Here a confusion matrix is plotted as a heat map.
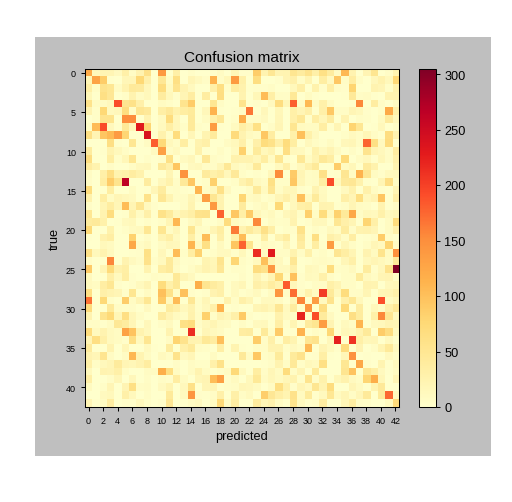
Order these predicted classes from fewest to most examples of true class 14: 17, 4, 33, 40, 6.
6, 40, 4, 17, 33
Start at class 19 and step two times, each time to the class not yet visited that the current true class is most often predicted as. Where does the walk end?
25
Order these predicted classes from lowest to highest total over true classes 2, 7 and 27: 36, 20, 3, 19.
19, 20, 3, 36
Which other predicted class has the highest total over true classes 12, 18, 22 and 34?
36
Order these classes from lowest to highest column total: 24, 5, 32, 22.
22, 24, 32, 5
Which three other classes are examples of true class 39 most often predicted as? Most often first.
18, 17, 38
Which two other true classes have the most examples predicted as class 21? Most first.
22, 6
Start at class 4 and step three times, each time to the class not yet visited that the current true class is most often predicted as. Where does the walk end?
37
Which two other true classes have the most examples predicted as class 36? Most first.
34, 18
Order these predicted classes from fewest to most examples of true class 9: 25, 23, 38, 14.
14, 23, 25, 38
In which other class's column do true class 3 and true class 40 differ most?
24
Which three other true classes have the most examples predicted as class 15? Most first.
27, 23, 18
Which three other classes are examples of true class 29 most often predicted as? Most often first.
40, 0, 31
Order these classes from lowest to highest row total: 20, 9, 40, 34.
40, 20, 9, 34
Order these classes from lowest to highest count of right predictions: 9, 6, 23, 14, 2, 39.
2, 14, 39, 6, 9, 23
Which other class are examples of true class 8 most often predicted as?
4
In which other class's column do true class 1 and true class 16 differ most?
20
